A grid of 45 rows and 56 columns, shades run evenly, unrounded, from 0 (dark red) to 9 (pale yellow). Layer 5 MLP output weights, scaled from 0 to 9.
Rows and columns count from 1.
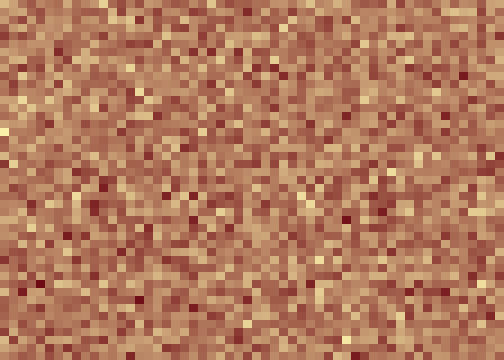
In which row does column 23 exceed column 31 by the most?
9
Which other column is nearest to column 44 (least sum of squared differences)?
30
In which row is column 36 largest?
33
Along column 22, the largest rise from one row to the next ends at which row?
26
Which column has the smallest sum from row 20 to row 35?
43
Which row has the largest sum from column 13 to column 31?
35
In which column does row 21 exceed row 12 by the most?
2
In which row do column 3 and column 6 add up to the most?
13
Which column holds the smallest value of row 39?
22
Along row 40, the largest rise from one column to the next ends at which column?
56
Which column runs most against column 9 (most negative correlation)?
44
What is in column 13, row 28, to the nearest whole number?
6
